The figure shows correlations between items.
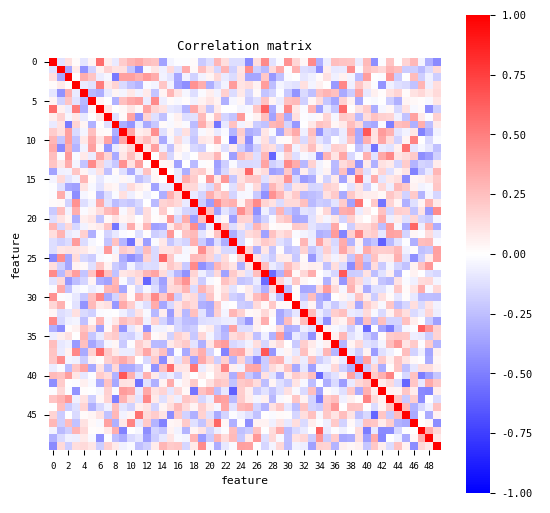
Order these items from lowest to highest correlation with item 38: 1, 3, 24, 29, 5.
3, 5, 24, 29, 1
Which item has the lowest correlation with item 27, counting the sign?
28
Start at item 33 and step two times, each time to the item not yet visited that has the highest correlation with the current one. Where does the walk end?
6
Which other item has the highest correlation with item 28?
17
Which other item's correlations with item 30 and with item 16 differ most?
13
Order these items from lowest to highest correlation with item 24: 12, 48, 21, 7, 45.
48, 45, 21, 12, 7
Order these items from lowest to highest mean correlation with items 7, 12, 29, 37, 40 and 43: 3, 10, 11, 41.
11, 41, 3, 10
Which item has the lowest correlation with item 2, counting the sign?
8
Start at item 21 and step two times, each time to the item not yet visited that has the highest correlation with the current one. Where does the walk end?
10
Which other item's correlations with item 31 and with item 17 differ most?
20
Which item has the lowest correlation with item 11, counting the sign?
41
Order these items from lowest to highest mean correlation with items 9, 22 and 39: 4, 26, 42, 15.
42, 26, 4, 15
